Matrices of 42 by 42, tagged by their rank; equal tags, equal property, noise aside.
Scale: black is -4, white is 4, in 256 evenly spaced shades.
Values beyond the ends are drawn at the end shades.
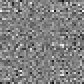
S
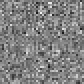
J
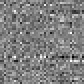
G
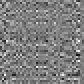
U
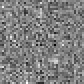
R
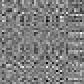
U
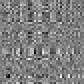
U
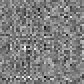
S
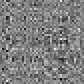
R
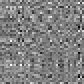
G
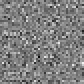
R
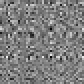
U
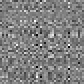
G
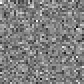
J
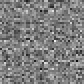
R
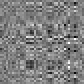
U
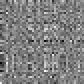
U
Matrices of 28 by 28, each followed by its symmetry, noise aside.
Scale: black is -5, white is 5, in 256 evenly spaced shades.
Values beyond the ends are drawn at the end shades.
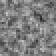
symmetric across the other diagonal.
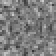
mirrored top to bottom.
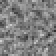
no symmetry.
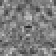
mirrored left to right.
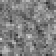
symmetric across the other diagonal.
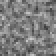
no symmetry.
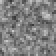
no symmetry.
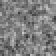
antisymmetric.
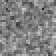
no symmetry.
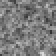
no symmetry.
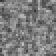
no symmetry.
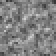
same after a half turn.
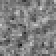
antisymmetric.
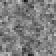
same after a half turn.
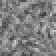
antisymmetric.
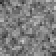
symmetric across the other diagonal.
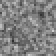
symmetric across the other diagonal.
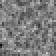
no symmetry.
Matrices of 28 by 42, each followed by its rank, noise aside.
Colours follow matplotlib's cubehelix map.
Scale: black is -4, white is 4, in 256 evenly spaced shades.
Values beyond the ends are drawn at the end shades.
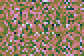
six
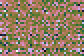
four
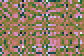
three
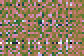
four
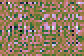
three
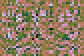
four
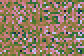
six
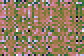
four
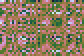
three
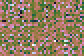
six
